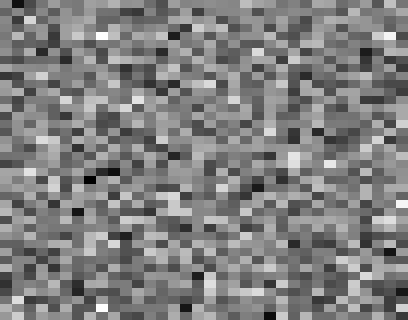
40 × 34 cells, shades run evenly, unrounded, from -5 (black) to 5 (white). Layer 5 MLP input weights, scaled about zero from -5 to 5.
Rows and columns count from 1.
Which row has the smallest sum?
38
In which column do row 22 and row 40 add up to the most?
2
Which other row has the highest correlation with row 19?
1
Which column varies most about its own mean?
33
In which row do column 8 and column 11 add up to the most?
14
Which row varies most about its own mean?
5
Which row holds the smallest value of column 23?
40
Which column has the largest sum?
18
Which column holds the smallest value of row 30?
11
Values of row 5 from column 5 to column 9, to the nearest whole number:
-3 1 3 1 5
